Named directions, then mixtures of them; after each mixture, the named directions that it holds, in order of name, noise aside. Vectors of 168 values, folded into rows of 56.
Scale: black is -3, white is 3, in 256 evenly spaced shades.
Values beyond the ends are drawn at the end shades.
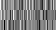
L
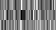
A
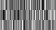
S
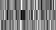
A.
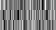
L, S.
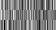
L.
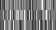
A, L, S.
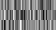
A, L.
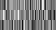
S.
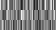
A, L, S.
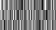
L, S.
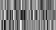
A, L.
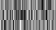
A, L, S.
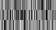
A, L, S.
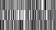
A, L, S.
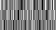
A, L, S.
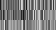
A, L, S.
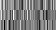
L.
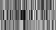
A, S.
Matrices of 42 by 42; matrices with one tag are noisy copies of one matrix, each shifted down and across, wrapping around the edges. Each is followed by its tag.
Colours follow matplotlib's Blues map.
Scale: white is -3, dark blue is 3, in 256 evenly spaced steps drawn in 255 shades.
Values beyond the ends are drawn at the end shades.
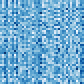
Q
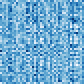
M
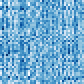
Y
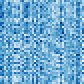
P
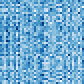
Q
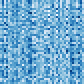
Q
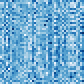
P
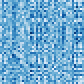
M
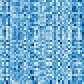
Q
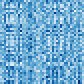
M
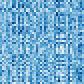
M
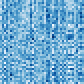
P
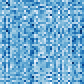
Q
